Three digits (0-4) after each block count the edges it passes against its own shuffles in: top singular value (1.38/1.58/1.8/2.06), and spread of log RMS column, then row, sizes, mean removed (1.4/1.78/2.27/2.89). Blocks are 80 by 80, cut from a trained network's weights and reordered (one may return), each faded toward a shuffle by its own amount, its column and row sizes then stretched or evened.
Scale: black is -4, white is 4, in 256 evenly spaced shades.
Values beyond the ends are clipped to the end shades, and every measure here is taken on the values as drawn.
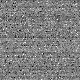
2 0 0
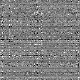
4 3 3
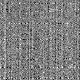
4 0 3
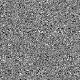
1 1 2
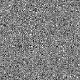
1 2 2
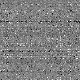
2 1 3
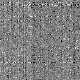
3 0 3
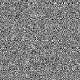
4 1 3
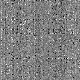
2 2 1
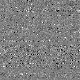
0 1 3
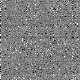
2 2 1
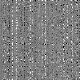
3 4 2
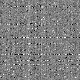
2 0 3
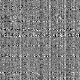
4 1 4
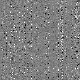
0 4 0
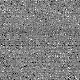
1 0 1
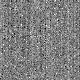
2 0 0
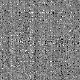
2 1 3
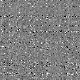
0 2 3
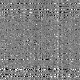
3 0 4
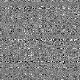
2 2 4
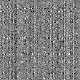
4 2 3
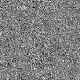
0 1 2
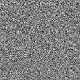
2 0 2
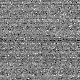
3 0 1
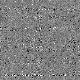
1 2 3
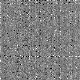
2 2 2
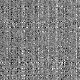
4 2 3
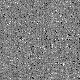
0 0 1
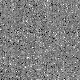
0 0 1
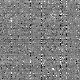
3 3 1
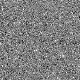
0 1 2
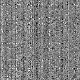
4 3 2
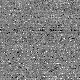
1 0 1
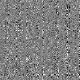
2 4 2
